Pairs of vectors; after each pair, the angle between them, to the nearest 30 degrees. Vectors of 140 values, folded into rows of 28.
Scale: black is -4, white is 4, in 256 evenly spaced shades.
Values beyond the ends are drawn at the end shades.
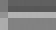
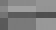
150 degrees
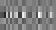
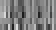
120 degrees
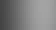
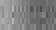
150 degrees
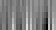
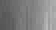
90 degrees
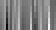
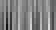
30 degrees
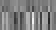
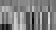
150 degrees
